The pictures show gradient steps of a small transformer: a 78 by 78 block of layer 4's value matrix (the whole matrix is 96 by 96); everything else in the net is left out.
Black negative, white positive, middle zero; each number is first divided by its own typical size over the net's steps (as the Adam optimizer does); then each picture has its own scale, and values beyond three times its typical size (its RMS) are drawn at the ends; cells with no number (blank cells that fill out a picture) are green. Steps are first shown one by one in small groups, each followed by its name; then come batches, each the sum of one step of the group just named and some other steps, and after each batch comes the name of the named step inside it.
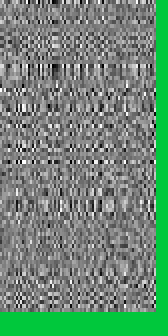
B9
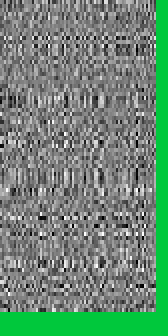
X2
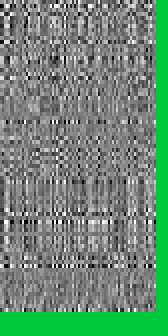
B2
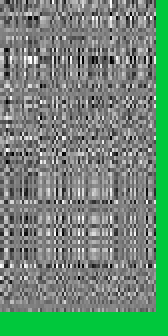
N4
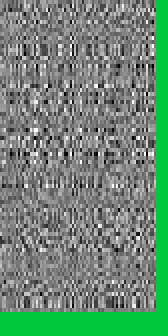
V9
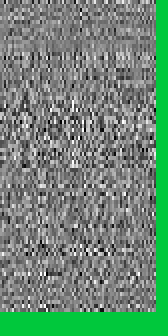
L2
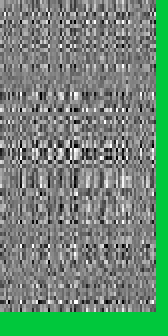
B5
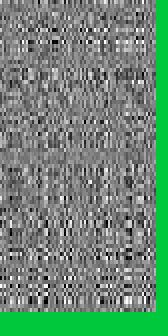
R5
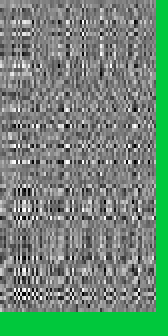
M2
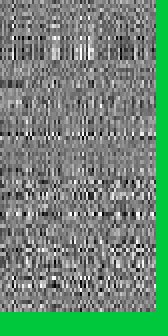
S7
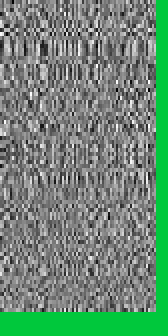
V9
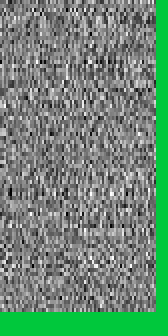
L2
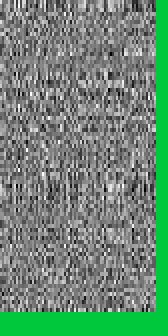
V9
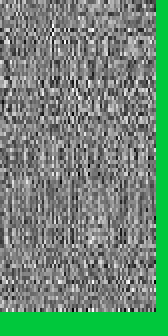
B2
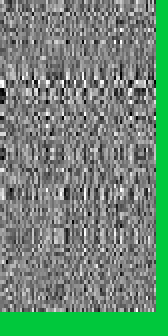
X2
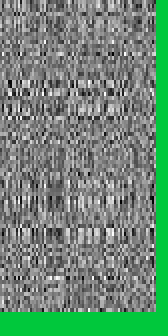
L2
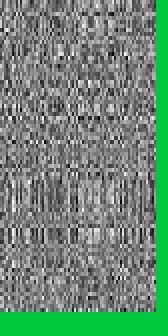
L2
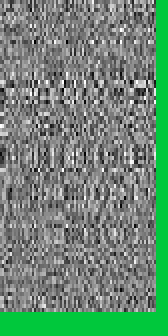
L2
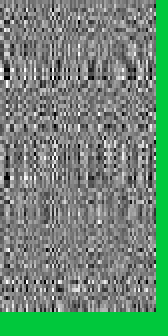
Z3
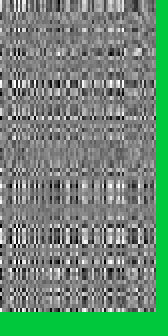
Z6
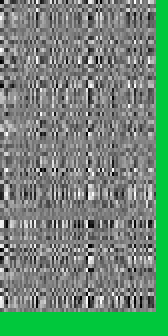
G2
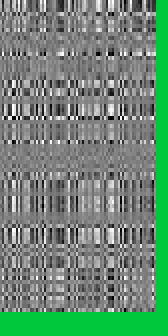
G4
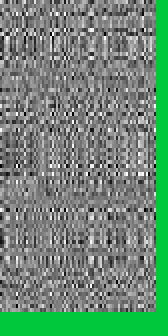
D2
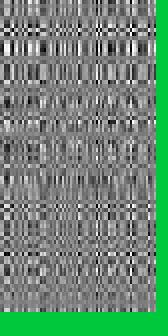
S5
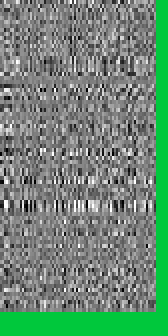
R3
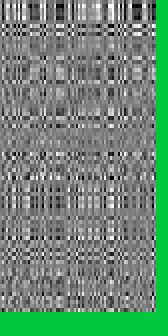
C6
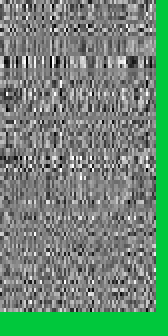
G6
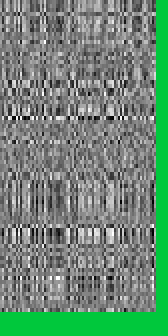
G4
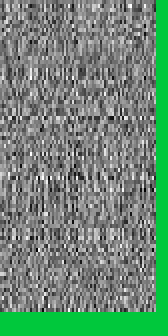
C6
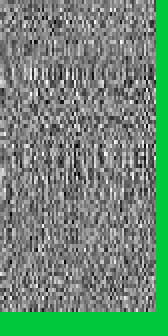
Z3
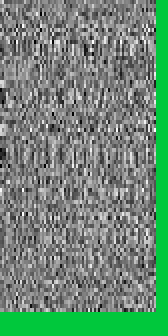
D2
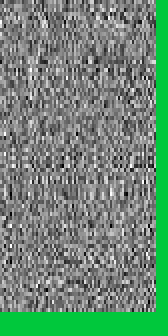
G2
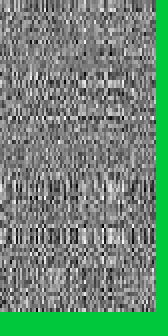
Z6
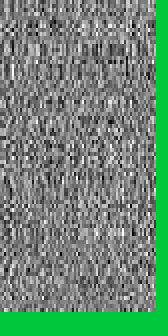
S5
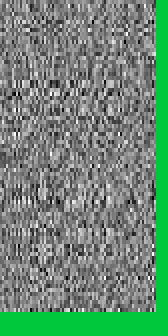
G6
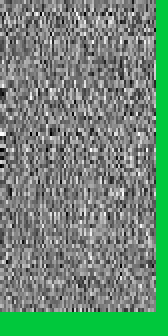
D2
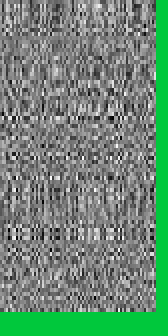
C6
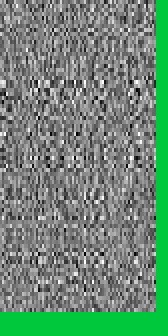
G6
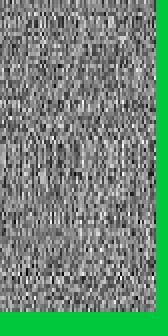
Z3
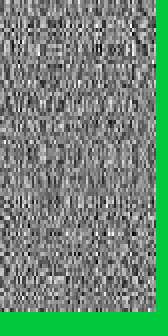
S5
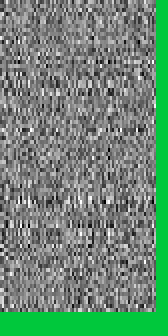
G2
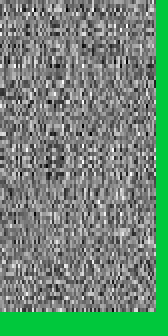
G6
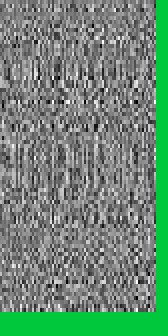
Z3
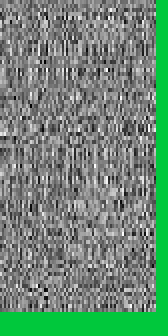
R3
